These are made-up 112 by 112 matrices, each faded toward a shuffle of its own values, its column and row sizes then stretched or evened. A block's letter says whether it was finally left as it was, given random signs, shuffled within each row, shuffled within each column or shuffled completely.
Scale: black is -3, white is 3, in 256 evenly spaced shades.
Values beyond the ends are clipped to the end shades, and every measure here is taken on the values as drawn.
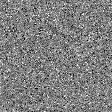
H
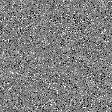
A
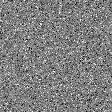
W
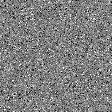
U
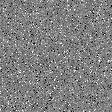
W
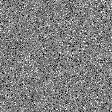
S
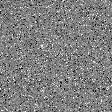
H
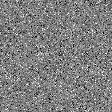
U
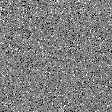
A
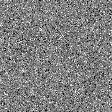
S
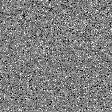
H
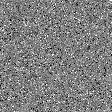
W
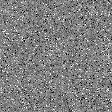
U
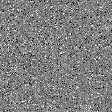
A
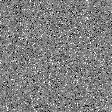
U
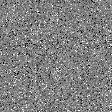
U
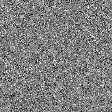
U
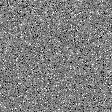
W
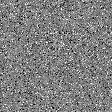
H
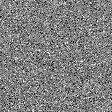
H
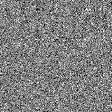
A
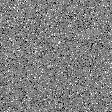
W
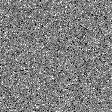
W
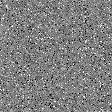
S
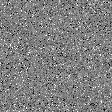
H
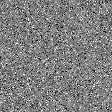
W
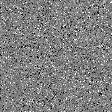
U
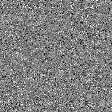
A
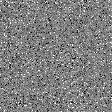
U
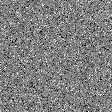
W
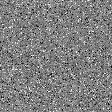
H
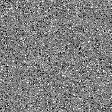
A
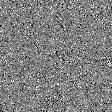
U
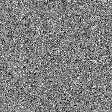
H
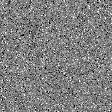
S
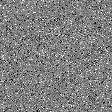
H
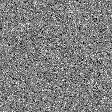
W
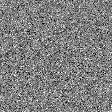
H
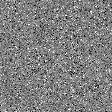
S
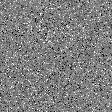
W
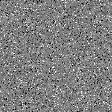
S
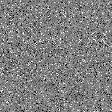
A
